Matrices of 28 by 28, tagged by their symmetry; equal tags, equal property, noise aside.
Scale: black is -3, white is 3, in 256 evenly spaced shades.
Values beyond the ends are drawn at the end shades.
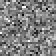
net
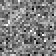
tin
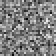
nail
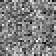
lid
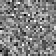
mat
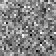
tin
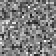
nail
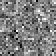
mat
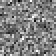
net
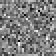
net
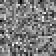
tin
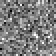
tin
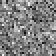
mat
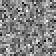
net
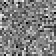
tin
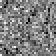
lid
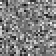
nail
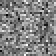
lid
